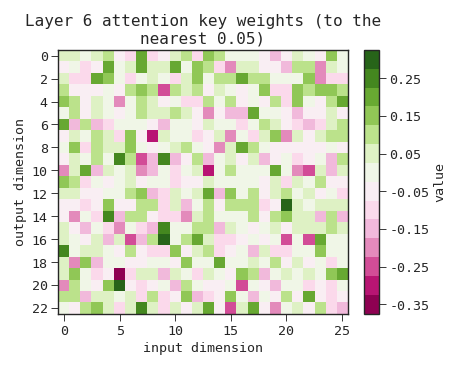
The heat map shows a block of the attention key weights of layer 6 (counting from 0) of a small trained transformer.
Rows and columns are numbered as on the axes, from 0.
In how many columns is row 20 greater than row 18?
5
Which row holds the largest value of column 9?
16
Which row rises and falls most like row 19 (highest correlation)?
4
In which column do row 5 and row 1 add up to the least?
15
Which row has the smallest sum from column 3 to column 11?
19
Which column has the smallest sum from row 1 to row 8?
20
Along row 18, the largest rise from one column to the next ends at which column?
2
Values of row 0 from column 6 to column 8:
-0.1 0.2 -0.1
